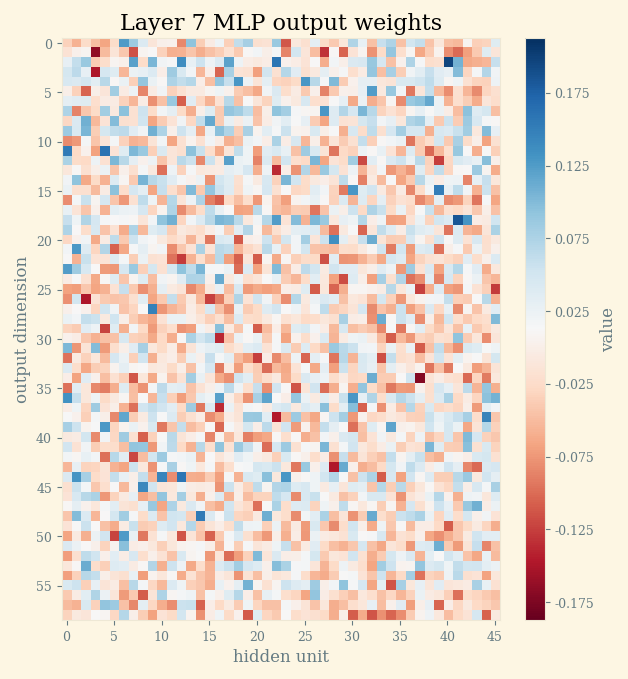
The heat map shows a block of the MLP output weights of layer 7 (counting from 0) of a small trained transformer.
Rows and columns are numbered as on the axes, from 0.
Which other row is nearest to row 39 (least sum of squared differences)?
3
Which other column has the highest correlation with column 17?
37
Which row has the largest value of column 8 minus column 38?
11
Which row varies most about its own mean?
44
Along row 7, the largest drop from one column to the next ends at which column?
1
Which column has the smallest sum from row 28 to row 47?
4
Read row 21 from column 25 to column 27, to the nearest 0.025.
0.05 -0.05 -0.05
